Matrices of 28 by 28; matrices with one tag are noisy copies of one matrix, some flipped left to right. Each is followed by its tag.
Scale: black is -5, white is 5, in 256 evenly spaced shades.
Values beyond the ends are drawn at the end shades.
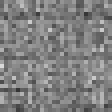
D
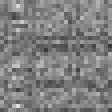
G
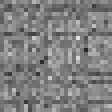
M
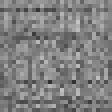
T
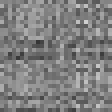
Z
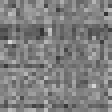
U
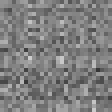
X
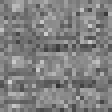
G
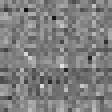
X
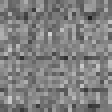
D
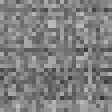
X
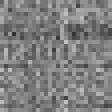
U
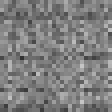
D
